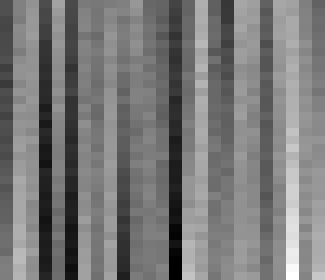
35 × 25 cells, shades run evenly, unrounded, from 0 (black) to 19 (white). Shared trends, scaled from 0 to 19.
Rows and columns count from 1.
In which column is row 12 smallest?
4
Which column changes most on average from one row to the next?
16
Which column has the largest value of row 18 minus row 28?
10
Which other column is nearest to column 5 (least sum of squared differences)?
11
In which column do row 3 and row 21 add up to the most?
23
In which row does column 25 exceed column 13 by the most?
35
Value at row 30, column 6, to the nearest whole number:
2
